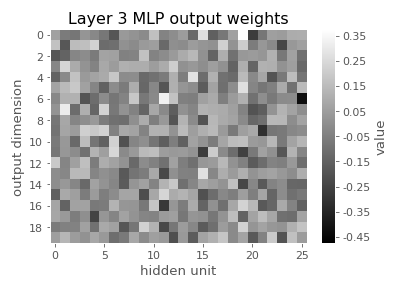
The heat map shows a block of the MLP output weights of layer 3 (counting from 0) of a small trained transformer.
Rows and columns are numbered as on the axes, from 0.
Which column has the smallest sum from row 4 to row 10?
21
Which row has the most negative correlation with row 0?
11
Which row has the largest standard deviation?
6
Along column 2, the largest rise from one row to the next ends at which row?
1
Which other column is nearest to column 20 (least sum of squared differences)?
14
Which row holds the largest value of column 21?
17
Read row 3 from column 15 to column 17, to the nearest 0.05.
0 0.05 0
